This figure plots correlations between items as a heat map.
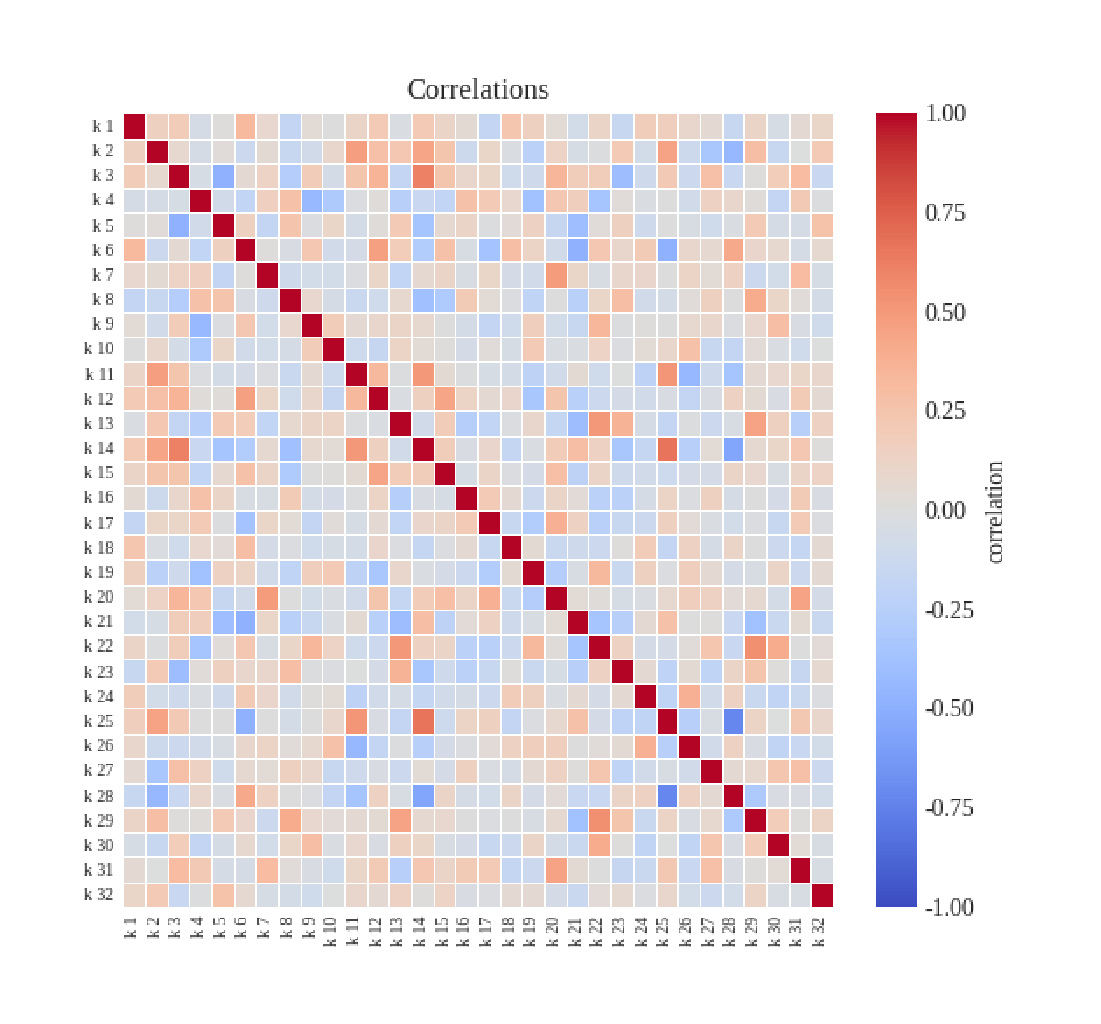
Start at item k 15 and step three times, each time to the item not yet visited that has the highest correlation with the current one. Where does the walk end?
k 28
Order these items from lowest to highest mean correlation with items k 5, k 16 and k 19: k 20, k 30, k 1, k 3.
k 3, k 20, k 30, k 1
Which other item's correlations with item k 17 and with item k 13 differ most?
k 22
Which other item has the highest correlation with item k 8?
k 29
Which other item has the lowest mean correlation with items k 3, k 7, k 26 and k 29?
k 5
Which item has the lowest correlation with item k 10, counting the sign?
k 4
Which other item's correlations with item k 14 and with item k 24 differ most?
k 25
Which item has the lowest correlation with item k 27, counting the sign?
k 2
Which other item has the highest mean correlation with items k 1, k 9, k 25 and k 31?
k 14
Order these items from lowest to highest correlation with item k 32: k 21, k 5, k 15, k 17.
k 21, k 17, k 15, k 5
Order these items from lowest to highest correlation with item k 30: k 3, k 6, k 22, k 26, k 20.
k 26, k 20, k 6, k 3, k 22
